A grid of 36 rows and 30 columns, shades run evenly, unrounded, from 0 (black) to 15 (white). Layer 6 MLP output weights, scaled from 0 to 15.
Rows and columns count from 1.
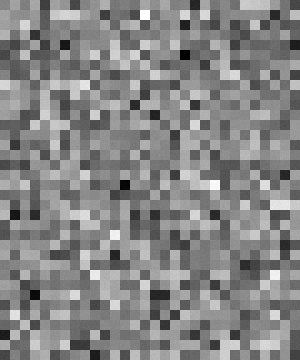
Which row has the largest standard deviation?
22
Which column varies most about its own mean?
19
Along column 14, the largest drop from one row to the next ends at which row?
11
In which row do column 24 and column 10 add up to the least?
36
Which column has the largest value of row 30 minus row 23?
8
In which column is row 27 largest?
9
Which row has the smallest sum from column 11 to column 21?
20
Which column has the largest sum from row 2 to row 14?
6
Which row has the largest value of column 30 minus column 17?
30
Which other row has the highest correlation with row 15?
14
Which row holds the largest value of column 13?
7
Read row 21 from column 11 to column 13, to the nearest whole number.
8 7 10
